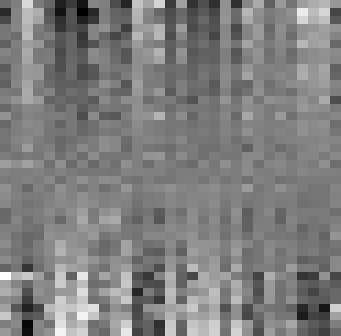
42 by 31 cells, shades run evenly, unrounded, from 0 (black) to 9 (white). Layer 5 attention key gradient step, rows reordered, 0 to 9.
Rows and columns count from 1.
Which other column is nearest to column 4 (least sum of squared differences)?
21
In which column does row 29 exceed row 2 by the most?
8
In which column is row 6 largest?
28
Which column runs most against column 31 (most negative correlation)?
4
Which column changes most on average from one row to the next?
15
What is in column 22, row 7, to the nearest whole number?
3
